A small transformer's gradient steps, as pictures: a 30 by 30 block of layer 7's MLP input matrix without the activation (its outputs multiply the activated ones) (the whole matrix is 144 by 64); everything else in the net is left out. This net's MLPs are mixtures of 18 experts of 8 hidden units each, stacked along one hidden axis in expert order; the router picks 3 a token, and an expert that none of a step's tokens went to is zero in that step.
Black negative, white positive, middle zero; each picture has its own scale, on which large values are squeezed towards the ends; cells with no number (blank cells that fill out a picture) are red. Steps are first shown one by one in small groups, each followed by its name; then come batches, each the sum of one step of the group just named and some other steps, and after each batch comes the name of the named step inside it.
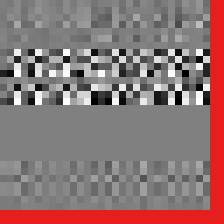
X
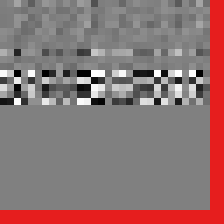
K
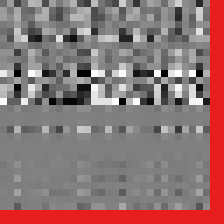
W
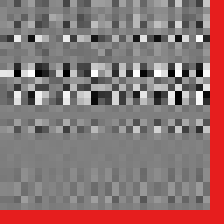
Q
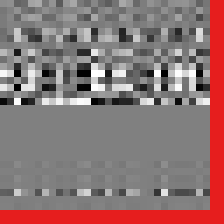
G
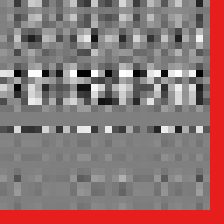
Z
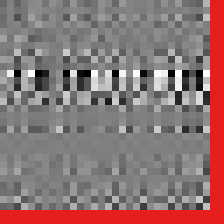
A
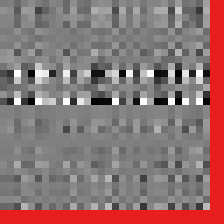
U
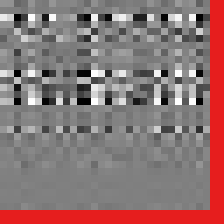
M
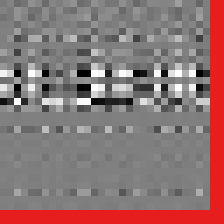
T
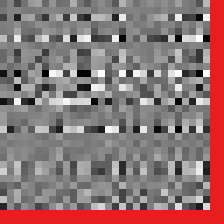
G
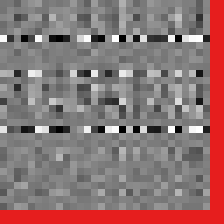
Z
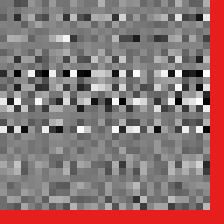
A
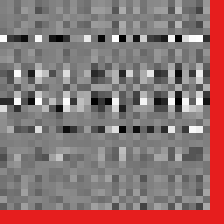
U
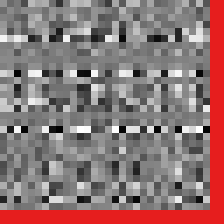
Z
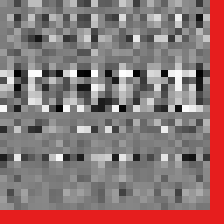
Z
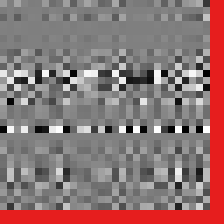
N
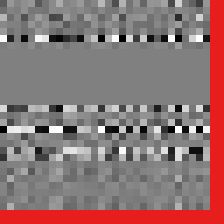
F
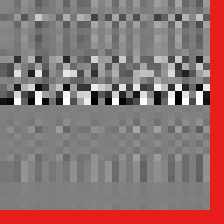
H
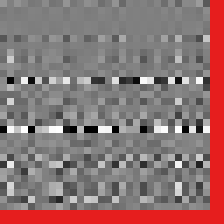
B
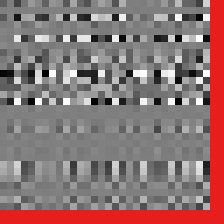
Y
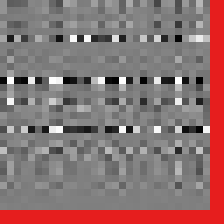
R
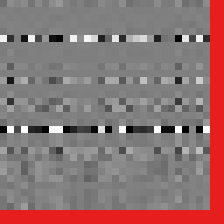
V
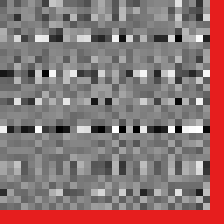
Y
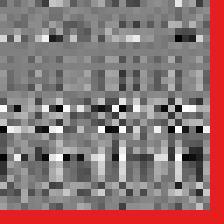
F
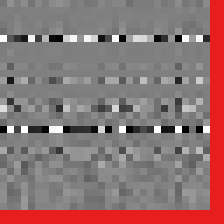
V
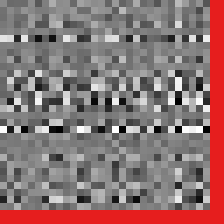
H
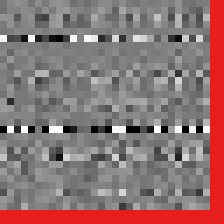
V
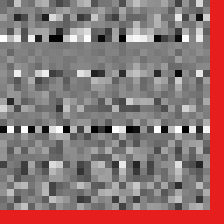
V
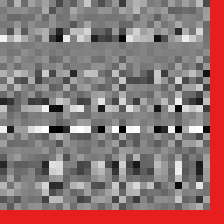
N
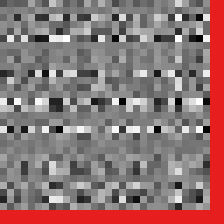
Y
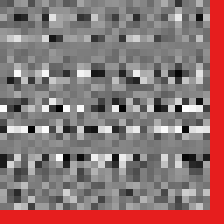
B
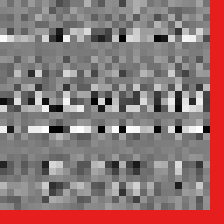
H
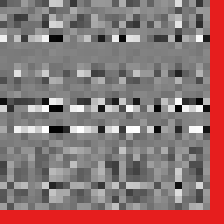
F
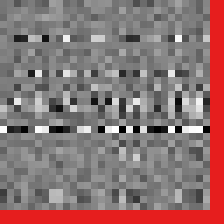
H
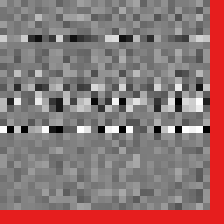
H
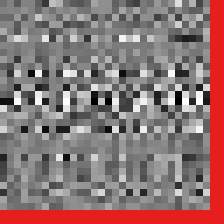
H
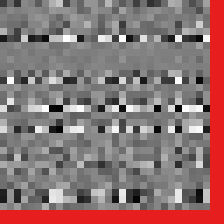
R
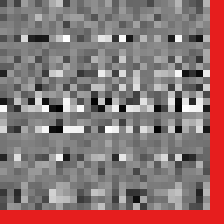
H
